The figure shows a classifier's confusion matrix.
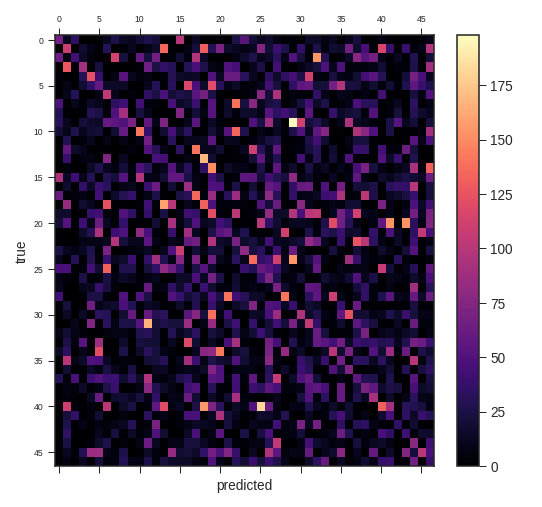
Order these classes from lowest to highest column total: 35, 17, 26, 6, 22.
6, 35, 22, 17, 26
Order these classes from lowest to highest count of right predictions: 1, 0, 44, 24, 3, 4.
0, 44, 3, 1, 4, 24
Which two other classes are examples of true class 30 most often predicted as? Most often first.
19, 36
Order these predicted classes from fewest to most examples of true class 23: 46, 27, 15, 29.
46, 27, 29, 15
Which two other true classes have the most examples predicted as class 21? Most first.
28, 45
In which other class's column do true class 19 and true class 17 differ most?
37
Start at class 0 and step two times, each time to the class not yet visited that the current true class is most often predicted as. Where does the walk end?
10
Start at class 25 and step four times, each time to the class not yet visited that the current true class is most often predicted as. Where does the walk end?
11
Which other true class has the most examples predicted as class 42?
9
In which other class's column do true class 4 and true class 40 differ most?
25
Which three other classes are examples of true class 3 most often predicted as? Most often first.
1, 46, 11
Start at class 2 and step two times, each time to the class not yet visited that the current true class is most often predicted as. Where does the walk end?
38
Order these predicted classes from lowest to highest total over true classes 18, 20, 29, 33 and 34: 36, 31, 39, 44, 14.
31, 39, 36, 44, 14
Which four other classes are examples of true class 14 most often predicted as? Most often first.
19, 46, 44, 38
